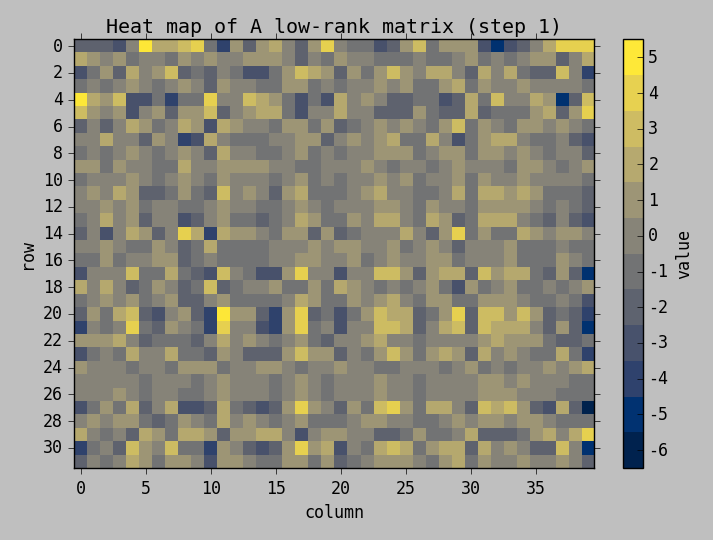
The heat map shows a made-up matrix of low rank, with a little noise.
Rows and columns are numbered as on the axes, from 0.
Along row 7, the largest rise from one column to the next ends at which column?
10
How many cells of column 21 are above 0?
8
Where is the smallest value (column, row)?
39, 27
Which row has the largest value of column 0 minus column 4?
4
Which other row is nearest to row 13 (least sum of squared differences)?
19
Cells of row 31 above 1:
2
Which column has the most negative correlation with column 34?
6
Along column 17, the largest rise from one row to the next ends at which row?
30
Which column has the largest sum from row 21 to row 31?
17
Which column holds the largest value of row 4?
0
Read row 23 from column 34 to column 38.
0 -1 -1 2 -1
